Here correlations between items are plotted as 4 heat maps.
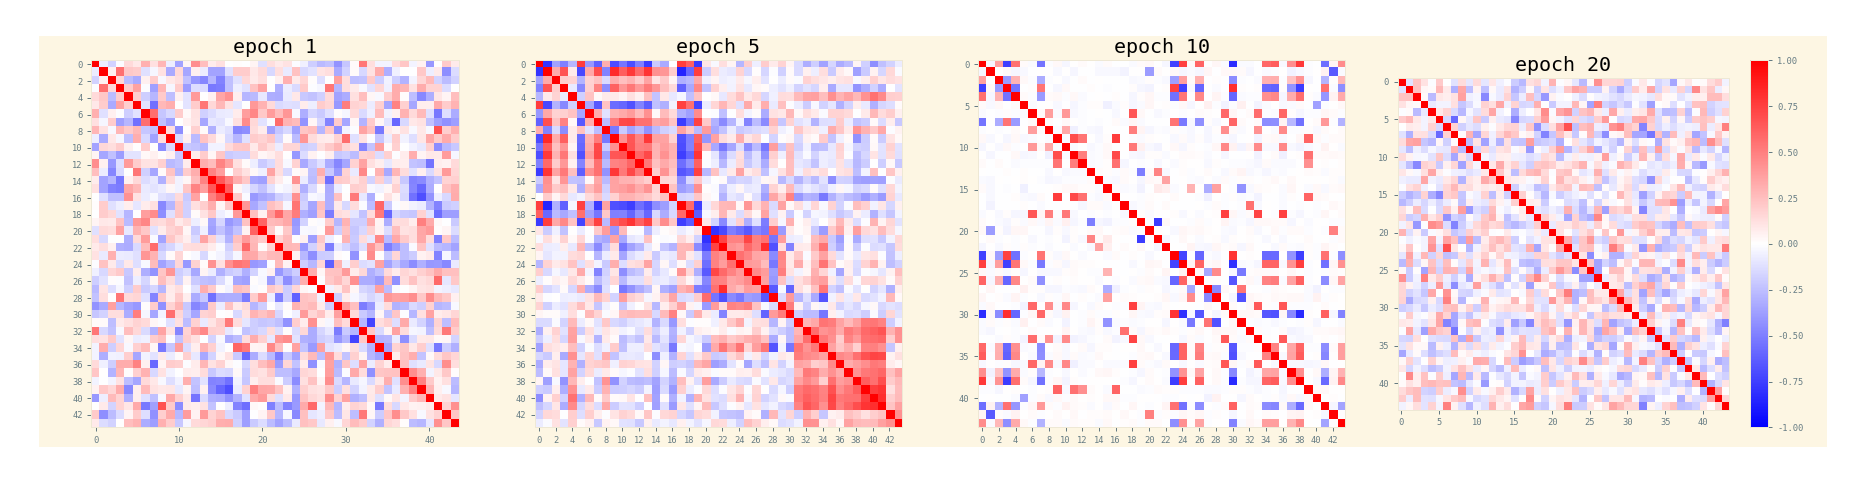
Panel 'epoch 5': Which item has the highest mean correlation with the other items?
40
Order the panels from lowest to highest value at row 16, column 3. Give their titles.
epoch 1, epoch 20, epoch 10, epoch 5
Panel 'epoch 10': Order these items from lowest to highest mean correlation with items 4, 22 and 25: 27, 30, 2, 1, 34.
30, 27, 1, 2, 34
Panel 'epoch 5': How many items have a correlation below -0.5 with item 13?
4
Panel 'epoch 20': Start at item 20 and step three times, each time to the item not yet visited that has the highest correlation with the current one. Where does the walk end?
22
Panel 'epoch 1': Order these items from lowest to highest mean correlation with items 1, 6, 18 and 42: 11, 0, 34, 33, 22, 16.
16, 11, 33, 0, 22, 34
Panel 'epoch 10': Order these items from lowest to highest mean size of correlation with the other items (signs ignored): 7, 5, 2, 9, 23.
5, 9, 2, 7, 23
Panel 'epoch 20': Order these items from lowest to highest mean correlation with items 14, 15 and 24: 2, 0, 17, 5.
5, 0, 17, 2
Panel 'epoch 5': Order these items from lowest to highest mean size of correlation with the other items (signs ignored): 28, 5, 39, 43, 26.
43, 26, 28, 39, 5
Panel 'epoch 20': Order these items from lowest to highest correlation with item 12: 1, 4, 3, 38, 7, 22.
38, 7, 1, 3, 22, 4
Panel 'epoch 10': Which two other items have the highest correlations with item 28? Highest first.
25, 15
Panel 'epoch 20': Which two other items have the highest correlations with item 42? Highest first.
17, 41
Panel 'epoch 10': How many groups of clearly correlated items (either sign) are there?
9
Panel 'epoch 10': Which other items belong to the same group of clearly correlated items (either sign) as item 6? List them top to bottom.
8, 10, 18, 29, 33, 36
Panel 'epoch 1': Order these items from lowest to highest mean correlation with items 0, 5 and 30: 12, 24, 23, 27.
24, 23, 27, 12
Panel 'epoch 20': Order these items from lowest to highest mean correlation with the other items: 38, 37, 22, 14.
38, 37, 14, 22
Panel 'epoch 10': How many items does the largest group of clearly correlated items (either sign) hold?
15
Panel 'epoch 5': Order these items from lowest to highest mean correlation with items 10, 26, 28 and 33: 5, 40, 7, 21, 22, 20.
5, 22, 21, 20, 7, 40
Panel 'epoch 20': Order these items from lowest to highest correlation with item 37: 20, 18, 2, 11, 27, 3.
18, 2, 3, 20, 27, 11
